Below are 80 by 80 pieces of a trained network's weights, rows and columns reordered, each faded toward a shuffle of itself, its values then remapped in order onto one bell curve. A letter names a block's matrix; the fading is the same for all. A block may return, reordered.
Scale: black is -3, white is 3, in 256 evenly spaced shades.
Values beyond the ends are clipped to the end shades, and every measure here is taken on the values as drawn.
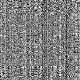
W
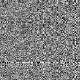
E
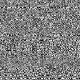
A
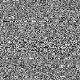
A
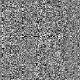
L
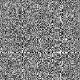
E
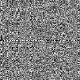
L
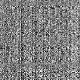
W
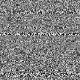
A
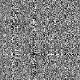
L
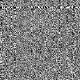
L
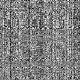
W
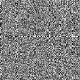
E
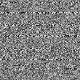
A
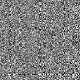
E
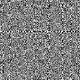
L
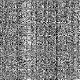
W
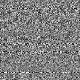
A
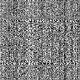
W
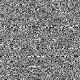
A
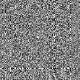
L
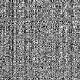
W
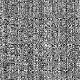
W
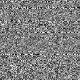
A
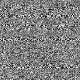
A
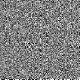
E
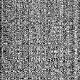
W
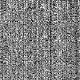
W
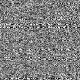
A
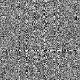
E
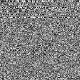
A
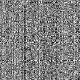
W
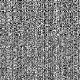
W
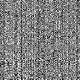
W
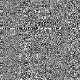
E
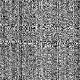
W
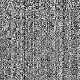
W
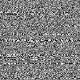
A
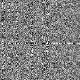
L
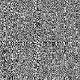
L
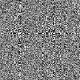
E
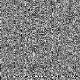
L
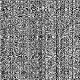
W
